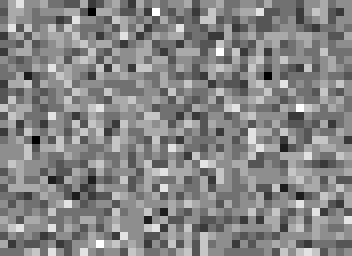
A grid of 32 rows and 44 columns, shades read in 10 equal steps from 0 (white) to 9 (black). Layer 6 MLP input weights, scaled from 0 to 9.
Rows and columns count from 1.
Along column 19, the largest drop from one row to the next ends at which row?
29
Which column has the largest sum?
1
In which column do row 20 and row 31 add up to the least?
13
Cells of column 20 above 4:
12
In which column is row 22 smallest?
21
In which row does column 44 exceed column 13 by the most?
31
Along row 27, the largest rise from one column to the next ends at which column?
41
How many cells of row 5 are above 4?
16
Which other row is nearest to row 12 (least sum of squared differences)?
6
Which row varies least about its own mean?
8
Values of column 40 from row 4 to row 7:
7 4 5 5
